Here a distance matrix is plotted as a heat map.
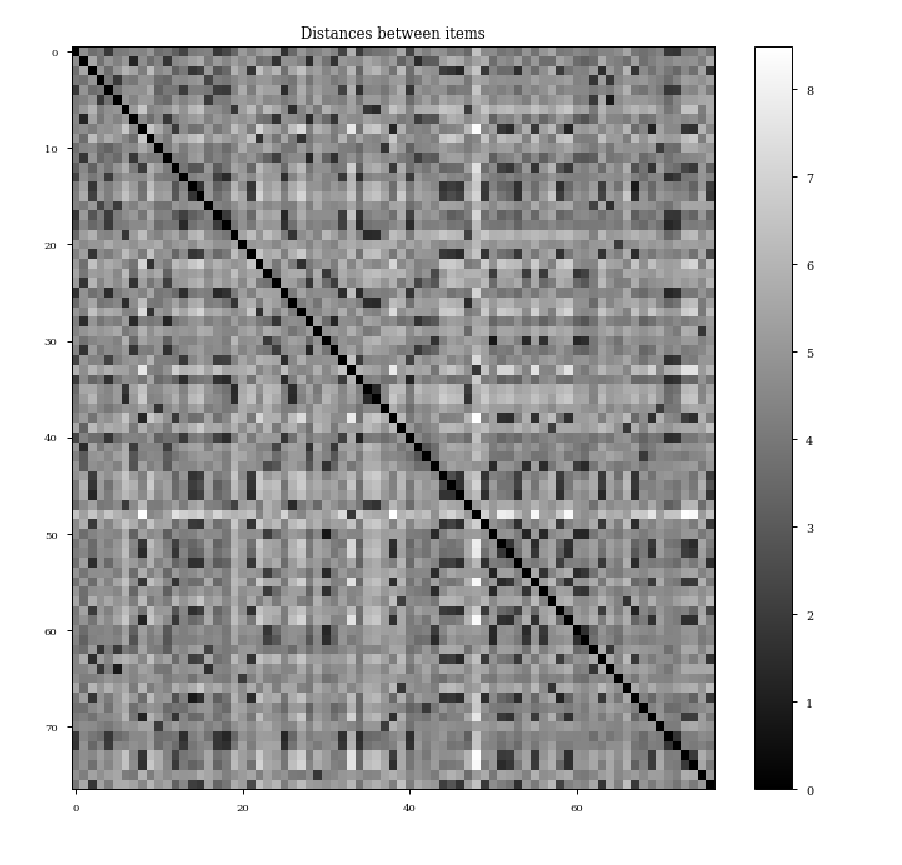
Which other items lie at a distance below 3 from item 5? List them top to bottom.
3, 16, 62, 64
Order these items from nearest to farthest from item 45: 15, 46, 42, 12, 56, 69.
46, 15, 12, 69, 42, 56
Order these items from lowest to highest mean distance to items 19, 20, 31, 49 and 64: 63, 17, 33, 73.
17, 63, 73, 33
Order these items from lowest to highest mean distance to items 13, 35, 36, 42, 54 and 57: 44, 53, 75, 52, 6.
6, 75, 53, 52, 44
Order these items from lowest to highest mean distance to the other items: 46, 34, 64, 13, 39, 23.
34, 13, 46, 64, 23, 39
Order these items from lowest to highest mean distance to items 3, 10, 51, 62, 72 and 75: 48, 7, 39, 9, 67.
7, 67, 9, 39, 48
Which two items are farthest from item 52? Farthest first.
48, 33
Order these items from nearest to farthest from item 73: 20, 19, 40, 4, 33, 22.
40, 4, 20, 19, 22, 33
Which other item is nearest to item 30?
50
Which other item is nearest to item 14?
67
